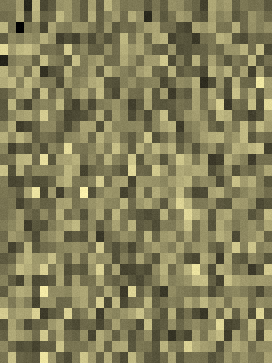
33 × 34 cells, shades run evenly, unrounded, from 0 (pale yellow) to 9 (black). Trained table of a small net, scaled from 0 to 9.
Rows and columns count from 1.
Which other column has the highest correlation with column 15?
24
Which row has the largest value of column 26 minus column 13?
8
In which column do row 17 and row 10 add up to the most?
17
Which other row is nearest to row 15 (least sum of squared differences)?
27
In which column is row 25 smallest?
25
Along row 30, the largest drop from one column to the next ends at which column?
19
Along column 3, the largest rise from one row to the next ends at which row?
3
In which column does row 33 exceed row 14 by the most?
9
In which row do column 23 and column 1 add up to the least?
16
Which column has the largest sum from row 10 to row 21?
4
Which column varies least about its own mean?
7
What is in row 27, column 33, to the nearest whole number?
6
